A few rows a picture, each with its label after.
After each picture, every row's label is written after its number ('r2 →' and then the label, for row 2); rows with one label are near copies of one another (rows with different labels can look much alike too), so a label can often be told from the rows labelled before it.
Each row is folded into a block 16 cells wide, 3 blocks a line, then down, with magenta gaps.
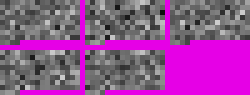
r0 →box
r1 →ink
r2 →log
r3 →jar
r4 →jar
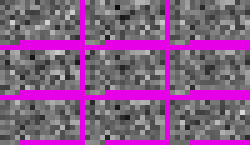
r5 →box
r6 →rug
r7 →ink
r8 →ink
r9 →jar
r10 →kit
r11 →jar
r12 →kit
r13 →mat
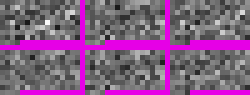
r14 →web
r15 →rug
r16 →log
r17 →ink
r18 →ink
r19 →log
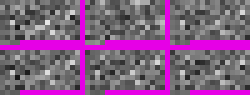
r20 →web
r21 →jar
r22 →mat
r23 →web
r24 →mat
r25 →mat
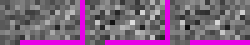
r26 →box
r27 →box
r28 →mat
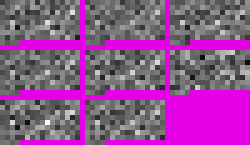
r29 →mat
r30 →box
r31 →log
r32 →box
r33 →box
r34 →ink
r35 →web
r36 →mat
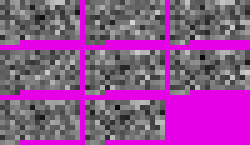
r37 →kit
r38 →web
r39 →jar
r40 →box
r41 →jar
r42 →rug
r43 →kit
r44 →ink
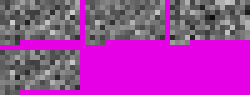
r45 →log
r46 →log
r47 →kit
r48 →mat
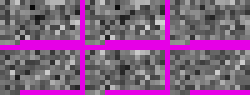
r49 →rug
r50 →rug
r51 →kit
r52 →box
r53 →jar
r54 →box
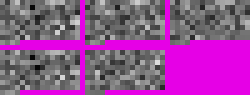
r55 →rug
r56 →jar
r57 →ink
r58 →rug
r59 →mat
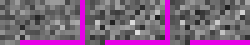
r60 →jar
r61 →log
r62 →log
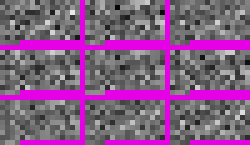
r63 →mat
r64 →ink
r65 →web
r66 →jar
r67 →rug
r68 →ink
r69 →ink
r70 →box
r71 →box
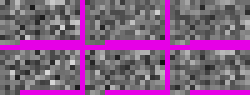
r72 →jar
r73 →mat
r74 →rug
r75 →mat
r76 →ink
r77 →jar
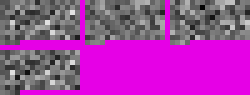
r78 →mat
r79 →ink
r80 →ink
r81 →log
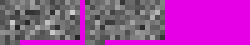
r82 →mat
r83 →box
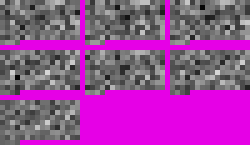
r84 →ink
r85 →kit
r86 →rug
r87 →log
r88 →jar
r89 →log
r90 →box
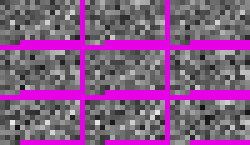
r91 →box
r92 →jar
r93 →log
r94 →ink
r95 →box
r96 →ink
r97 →log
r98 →box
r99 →rug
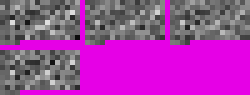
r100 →web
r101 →box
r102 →log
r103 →mat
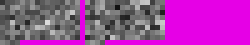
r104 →web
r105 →ink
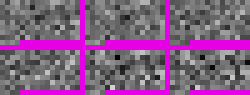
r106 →rug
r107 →kit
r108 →box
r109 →box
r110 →rug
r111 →ink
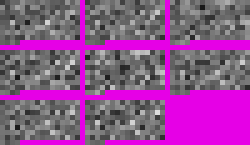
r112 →web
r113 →box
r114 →rug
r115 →box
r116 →jar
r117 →mat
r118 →mat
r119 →mat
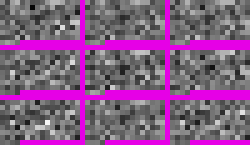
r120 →rug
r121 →jar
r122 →jar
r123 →log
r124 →jar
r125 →ink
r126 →web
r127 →rug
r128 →mat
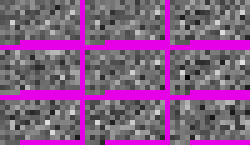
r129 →log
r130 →mat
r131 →mat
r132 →jar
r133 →mat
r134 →mat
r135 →mat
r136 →log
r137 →ink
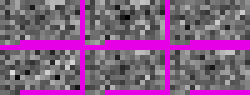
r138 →ink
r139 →kit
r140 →web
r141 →box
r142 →jar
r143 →kit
